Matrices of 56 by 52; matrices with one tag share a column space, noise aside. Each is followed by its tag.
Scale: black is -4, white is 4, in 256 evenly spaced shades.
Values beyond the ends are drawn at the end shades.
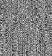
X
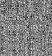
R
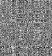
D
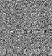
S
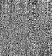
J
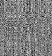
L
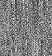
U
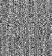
L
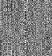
U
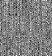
U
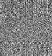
J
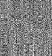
X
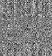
J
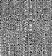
X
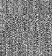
X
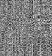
X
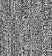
R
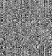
D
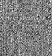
R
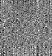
D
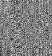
D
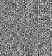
J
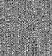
X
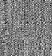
U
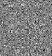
S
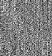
U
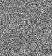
S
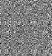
S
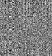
J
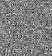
S
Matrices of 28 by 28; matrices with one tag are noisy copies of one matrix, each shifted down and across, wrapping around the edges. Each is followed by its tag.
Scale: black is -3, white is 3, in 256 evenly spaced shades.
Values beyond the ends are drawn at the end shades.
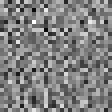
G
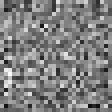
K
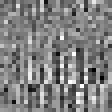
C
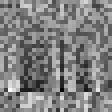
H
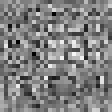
K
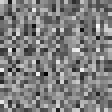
G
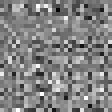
K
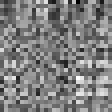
K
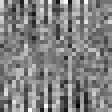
C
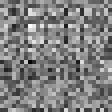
K
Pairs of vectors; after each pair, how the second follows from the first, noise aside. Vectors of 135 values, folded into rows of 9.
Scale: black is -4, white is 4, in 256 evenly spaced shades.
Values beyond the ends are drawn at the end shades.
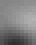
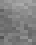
reversed, negated, shrunk.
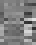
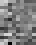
wrapped around.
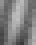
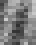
reversed, negated.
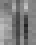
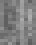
wrapped around, negated, shrunk.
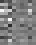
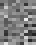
reversed, negated.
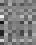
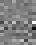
reversed, negated, partly zeroed.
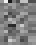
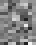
reversed.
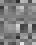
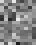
reversed.
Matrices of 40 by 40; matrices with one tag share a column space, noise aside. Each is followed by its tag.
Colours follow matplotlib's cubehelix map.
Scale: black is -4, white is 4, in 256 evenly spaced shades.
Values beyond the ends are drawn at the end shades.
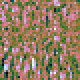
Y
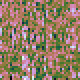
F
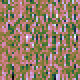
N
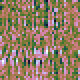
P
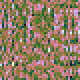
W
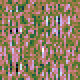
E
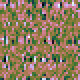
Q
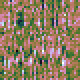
P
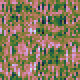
E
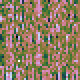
N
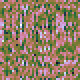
W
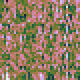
N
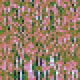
Y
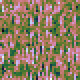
E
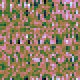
Q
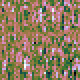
Y
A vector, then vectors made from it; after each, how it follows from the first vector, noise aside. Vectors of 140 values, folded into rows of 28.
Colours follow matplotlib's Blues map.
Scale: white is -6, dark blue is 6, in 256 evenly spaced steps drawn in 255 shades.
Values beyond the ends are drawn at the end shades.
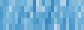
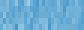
reversed, shrunk.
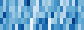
reversed, negated, scaled up.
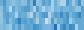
sign-scrambled.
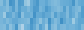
reversed, shrunk.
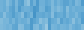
reversed, shrunk.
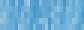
reversed, shrunk.
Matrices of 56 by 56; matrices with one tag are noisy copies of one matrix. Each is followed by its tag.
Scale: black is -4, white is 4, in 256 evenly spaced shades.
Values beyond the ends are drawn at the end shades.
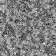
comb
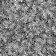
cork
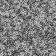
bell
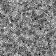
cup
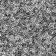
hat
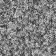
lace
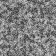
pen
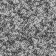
bell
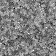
bell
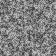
lace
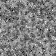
pen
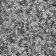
cork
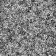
cork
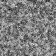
pen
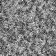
cork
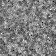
cork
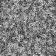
cork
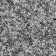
bell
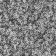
lace
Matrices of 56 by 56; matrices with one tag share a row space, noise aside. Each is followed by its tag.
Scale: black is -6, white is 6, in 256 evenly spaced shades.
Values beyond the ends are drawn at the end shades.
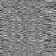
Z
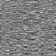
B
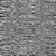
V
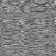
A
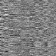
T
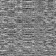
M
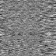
Z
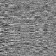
T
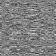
B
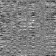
V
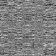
M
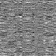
M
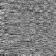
T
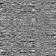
V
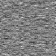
A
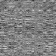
M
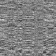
M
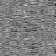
B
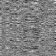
B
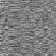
T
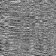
T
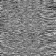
Z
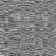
T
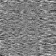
Z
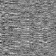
T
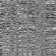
V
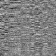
T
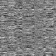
M
